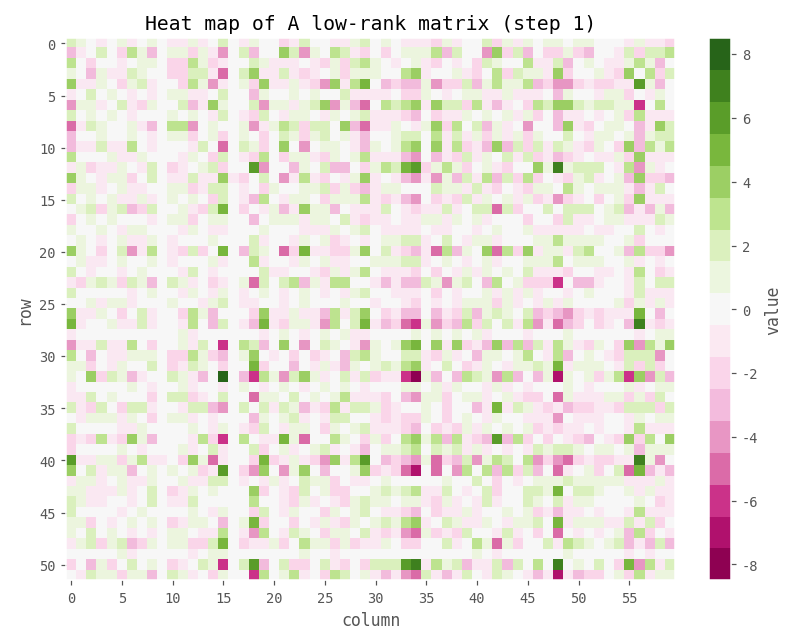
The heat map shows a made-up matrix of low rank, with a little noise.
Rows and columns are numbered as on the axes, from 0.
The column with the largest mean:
56
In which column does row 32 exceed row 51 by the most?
15
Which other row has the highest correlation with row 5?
34
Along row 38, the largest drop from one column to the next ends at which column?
43
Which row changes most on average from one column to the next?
32
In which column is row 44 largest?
18
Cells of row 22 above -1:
35
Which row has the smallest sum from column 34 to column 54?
40
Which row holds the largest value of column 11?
8
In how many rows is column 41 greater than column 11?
27
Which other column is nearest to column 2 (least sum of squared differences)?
54
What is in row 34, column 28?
-1
